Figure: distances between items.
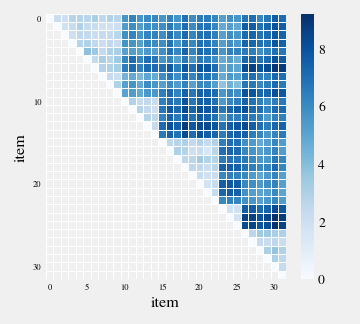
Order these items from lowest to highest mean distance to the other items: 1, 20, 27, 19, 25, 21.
1, 19, 21, 20, 27, 25
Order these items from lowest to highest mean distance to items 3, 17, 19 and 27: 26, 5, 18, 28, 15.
15, 18, 28, 5, 26
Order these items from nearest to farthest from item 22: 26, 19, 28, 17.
19, 17, 28, 26
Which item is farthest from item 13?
18
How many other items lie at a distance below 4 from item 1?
9
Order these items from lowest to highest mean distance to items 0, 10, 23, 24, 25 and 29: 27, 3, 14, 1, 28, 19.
1, 3, 14, 19, 28, 27
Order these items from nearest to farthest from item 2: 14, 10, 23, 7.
7, 23, 10, 14
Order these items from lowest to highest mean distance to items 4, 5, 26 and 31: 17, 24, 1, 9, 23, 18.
1, 9, 17, 23, 18, 24
